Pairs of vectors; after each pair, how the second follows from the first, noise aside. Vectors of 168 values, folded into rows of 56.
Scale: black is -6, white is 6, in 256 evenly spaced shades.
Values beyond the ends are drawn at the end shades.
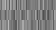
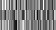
scaled up.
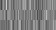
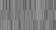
negated, shrunk.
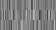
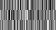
wrapped around, negated, scaled up.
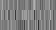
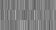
negated, shrunk.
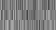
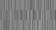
wrapped around, shrunk.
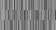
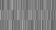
reversed, negated, shrunk.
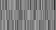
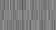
wrapped around, shrunk.
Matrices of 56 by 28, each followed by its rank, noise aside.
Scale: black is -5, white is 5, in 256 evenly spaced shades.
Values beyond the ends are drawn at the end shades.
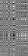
one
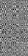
three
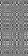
one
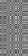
one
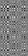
one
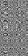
four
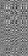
two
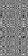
three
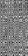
three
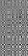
two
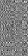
four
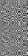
two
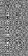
four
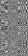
two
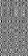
three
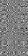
four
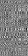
three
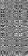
three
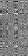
three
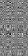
four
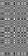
one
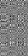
three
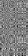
three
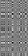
one
